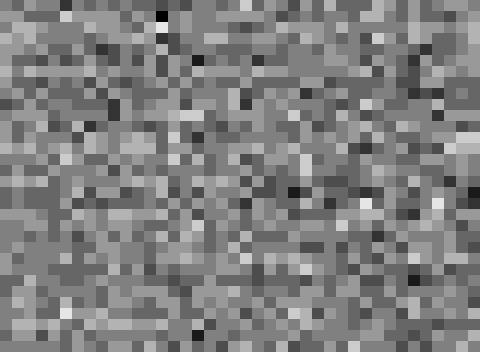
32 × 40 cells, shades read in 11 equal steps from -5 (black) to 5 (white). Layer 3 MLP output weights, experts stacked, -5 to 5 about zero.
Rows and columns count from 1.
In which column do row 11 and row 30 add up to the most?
17
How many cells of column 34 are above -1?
11
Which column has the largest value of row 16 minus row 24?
32
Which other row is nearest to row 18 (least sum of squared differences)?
8
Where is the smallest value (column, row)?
14, 2
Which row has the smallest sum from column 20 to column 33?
18
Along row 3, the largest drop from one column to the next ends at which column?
15
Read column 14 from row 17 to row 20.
2 2 -1 2
